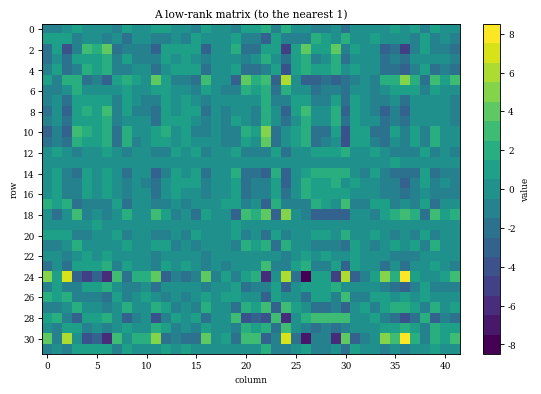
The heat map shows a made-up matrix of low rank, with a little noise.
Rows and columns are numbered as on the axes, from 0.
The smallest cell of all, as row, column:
24, 26
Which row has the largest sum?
30
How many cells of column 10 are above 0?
3
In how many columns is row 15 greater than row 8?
16
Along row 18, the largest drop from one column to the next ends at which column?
23
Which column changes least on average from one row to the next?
17
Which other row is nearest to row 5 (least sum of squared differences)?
18
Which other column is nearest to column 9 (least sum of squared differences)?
10
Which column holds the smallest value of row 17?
22
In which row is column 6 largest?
2
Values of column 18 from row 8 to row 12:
-1 -1 -1 -1 0
